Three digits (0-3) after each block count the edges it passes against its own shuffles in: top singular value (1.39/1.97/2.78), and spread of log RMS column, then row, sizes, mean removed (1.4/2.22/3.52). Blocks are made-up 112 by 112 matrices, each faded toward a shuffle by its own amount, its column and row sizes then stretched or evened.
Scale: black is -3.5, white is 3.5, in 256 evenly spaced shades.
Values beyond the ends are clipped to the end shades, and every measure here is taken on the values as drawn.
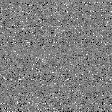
1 0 2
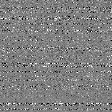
1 1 3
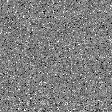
1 0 1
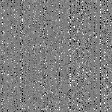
1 3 0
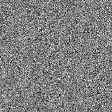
1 1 0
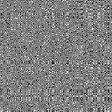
3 2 1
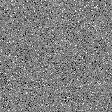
1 0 0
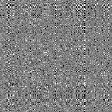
3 2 2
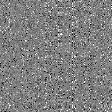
2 2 0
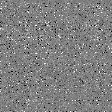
0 1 2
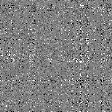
1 2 2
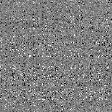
0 2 2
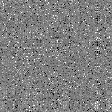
2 1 0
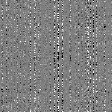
1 3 1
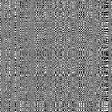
3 3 2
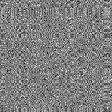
3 0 0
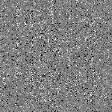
1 2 1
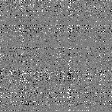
0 2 3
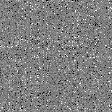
1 2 1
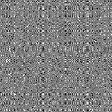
3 2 2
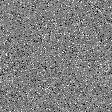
0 0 0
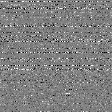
1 0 3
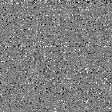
0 0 2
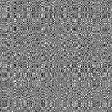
3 2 2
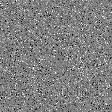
1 0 0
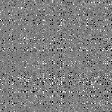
2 2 2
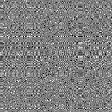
3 0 2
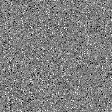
1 1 0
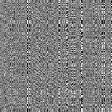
3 3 0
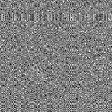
3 1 1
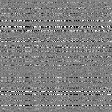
3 0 3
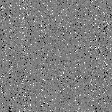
0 2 0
